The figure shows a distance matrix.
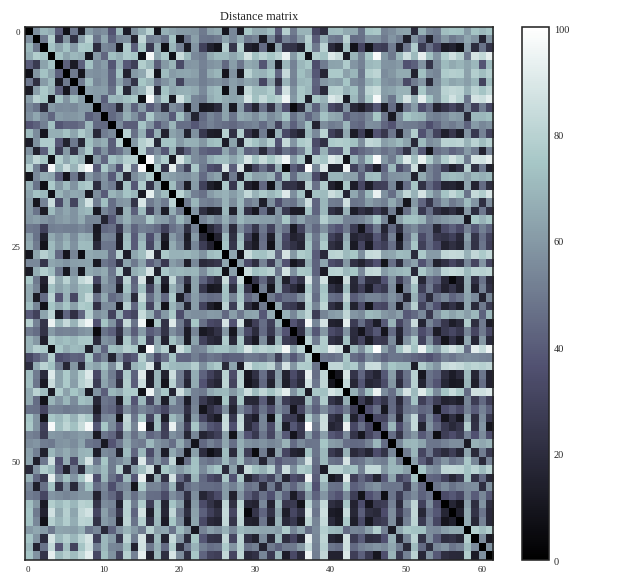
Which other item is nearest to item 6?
4
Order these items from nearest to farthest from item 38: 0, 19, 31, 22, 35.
0, 35, 31, 22, 19
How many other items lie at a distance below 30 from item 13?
8
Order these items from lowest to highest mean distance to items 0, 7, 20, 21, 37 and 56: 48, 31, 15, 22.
31, 48, 22, 15
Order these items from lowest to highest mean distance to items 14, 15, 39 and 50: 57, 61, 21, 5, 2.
5, 21, 2, 57, 61
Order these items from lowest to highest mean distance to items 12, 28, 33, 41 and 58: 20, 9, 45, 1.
9, 45, 1, 20
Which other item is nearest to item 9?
35
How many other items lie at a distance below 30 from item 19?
5
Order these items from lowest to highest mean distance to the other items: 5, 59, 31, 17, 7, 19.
59, 31, 17, 5, 7, 19
